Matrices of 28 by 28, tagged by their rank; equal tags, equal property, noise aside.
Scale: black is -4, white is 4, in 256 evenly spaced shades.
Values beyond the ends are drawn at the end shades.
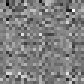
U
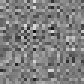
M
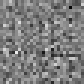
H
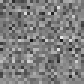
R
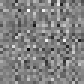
R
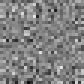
H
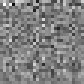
R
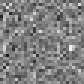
H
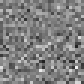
H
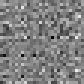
R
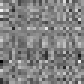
M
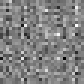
M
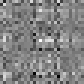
M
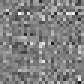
U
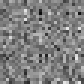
R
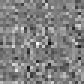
R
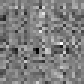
R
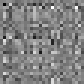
U
